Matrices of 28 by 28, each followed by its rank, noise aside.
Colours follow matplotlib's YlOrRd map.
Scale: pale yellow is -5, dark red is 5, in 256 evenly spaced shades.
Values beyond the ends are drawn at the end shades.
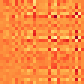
two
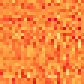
six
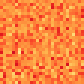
six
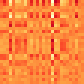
one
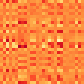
two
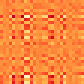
one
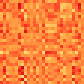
three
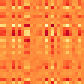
one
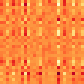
one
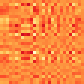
two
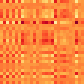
one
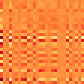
one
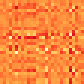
three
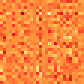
four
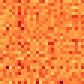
six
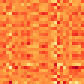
three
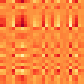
one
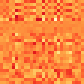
three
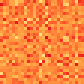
four
